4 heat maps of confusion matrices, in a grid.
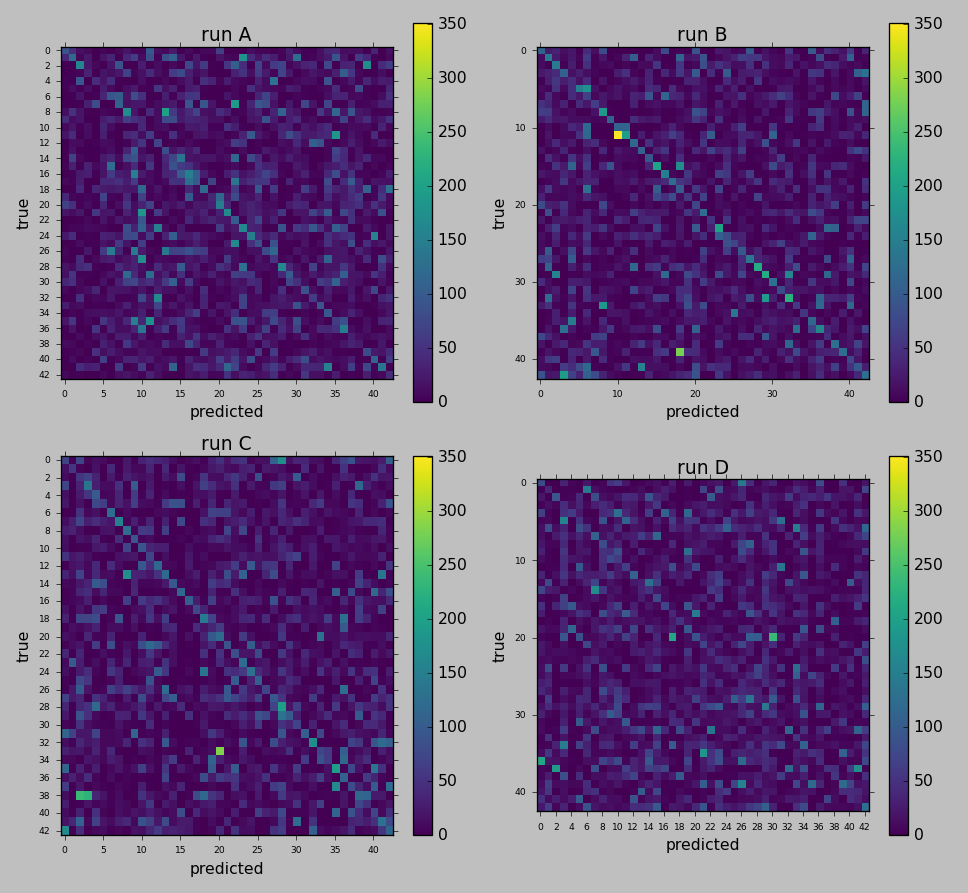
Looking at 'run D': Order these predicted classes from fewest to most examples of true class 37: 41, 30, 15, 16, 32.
30, 15, 16, 32, 41
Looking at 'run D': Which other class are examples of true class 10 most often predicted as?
9
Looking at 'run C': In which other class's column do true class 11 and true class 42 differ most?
0
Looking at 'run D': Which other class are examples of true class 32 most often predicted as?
22
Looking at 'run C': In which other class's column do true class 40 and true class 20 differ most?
33
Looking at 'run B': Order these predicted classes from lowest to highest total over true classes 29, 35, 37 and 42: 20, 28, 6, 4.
28, 6, 20, 4
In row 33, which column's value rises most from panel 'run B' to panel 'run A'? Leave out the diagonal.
30
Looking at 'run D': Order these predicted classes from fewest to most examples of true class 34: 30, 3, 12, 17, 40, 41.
40, 41, 30, 12, 17, 3
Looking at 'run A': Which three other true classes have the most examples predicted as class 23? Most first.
1, 28, 35
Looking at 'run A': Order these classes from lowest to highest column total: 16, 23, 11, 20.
20, 11, 23, 16
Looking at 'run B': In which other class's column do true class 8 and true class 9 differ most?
42
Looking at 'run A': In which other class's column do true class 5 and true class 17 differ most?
22
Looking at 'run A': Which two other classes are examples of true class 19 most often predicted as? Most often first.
20, 16
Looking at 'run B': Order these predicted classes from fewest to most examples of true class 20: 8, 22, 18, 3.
22, 18, 3, 8
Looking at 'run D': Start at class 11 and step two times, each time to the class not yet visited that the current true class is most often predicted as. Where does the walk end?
5
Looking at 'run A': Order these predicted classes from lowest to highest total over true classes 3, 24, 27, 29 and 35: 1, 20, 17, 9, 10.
20, 17, 1, 10, 9
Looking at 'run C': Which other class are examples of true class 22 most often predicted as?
25
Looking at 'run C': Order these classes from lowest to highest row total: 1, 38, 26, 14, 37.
1, 14, 37, 26, 38
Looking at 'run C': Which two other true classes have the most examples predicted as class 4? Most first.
28, 14
